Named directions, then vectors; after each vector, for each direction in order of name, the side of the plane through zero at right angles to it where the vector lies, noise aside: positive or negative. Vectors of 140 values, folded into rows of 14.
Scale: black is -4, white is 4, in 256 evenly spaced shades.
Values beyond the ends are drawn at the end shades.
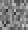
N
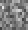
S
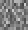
negative, positive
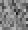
negative, negative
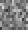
positive, positive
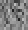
positive, negative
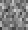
positive, positive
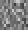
negative, positive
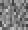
negative, negative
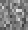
negative, positive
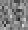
positive, negative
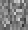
negative, positive
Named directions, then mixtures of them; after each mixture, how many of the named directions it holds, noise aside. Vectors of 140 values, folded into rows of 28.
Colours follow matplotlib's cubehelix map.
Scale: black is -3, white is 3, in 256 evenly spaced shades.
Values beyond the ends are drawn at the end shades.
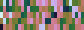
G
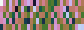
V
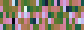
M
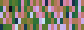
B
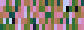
three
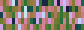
one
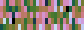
four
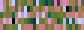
two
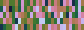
one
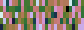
four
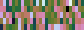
four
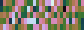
four
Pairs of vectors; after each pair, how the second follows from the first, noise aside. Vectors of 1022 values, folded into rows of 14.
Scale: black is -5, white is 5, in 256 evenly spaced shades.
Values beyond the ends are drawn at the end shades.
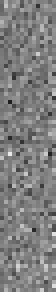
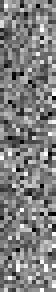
scaled up.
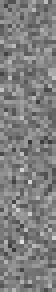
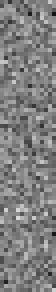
wrapped around, negated.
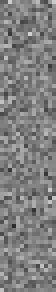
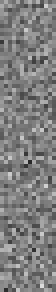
wrapped around, negated.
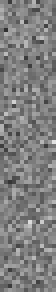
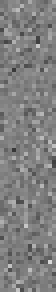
reversed, negated, partly zeroed.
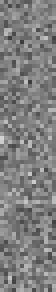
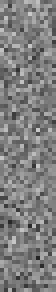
wrapped around, negated.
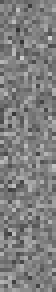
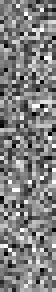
reversed, negated, scaled up.
